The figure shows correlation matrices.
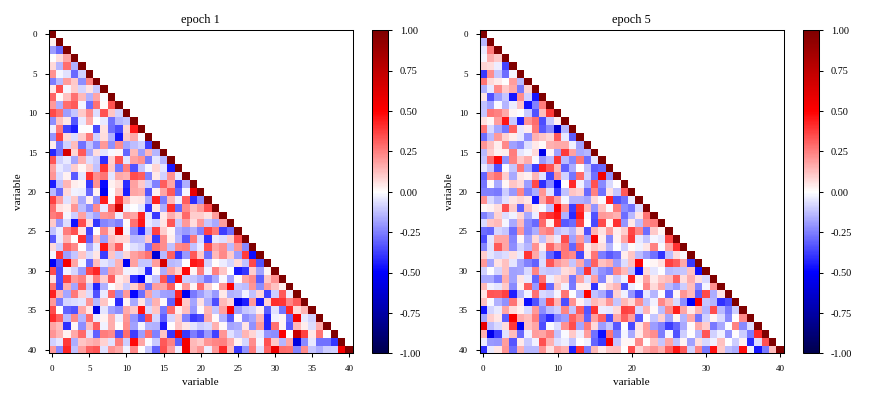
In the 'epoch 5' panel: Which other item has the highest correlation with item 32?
8
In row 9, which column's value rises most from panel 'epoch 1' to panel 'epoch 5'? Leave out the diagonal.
34
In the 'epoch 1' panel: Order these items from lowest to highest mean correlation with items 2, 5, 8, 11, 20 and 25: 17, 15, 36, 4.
17, 36, 4, 15
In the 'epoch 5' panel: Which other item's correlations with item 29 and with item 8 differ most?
15
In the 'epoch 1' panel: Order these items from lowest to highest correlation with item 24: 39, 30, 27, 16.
27, 30, 39, 16
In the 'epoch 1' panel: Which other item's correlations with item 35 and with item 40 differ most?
6
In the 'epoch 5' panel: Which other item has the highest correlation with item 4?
36
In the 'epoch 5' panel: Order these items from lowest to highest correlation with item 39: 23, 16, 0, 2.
16, 2, 0, 23
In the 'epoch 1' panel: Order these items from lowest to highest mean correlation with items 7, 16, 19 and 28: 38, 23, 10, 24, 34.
34, 38, 10, 24, 23
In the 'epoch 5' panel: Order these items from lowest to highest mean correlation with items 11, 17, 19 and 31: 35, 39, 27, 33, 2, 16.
16, 2, 33, 27, 39, 35
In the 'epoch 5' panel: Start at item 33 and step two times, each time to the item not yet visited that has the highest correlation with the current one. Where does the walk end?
30
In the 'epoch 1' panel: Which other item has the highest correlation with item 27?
7
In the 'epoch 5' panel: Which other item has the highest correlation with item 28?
6
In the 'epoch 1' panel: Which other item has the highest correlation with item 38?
33
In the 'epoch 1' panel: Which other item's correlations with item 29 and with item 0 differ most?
15
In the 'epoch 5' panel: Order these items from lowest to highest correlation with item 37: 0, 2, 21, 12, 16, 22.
16, 2, 21, 22, 12, 0
